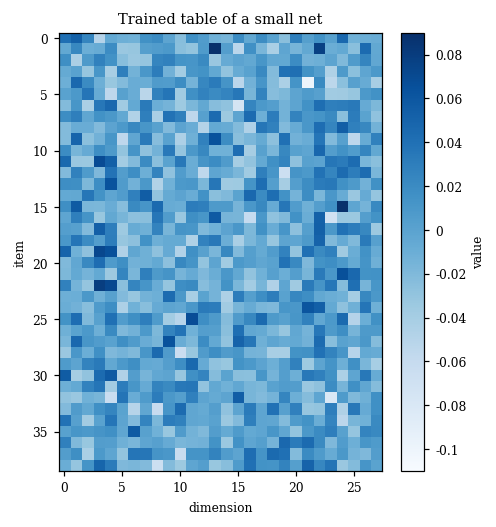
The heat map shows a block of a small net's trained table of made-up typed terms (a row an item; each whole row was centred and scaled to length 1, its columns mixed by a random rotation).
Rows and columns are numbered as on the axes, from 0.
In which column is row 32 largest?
15
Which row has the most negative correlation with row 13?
32
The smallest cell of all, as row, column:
4, 21
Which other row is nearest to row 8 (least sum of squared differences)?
12
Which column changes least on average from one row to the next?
17
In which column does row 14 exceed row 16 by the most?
16
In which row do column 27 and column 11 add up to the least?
7
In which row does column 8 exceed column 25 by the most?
28
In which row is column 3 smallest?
0
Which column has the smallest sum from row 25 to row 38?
14
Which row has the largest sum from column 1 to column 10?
31
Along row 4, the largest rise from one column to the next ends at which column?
22
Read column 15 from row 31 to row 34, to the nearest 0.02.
0 0.06 0 -0.02
